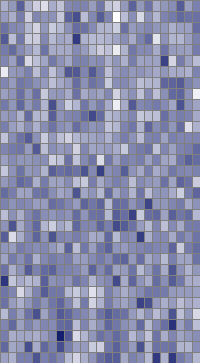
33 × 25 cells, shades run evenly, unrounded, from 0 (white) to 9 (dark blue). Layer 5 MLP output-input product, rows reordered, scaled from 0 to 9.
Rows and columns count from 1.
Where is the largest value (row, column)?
31, 8
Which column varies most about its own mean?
15
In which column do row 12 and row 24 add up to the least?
24
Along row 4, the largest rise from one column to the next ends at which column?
10
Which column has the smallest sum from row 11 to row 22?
6
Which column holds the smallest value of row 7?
1
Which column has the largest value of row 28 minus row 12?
18
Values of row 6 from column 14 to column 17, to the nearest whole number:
3 4 3 5
